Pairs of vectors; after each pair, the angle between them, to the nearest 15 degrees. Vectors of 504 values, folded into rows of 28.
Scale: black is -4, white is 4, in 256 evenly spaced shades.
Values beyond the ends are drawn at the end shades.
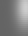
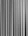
60 degrees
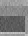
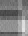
120 degrees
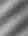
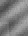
165 degrees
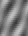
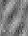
150 degrees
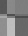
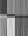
15 degrees
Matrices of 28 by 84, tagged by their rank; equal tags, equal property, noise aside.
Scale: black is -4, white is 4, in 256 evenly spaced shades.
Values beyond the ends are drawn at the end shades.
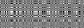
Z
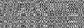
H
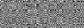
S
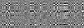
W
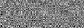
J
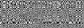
S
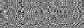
S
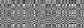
Z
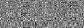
H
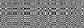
Z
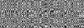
H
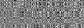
S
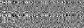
H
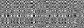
W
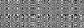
W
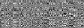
H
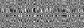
S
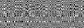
S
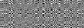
W
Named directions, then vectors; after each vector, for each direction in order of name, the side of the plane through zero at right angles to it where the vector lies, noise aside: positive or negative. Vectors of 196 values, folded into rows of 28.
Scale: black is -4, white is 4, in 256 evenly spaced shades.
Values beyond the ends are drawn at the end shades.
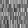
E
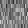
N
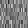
positive, positive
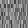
negative, negative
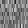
negative, negative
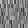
negative, negative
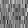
positive, negative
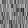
negative, negative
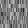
negative, negative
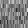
positive, negative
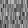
positive, negative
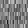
positive, negative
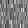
positive, positive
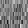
positive, negative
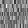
negative, negative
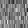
negative, positive
